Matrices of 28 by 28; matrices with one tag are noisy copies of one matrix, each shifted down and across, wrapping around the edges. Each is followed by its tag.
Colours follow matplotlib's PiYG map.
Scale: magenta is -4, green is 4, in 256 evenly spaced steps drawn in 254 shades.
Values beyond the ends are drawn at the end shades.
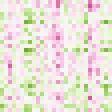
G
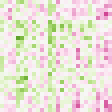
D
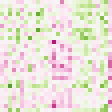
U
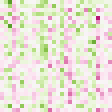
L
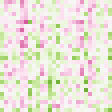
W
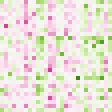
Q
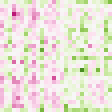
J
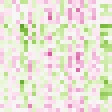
D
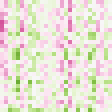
W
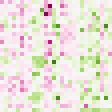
Q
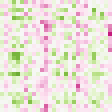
G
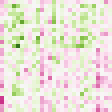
U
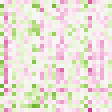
L
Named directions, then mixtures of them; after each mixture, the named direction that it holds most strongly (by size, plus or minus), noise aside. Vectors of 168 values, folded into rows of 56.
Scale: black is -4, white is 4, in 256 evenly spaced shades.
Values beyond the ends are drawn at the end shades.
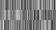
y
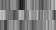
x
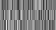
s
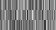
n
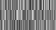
n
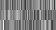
y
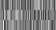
y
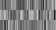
x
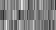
x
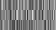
n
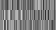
s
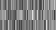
n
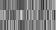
x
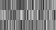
x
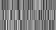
s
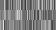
y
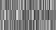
y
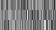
n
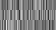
s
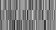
n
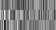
s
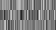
s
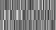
y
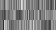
y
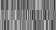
n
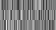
s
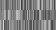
y
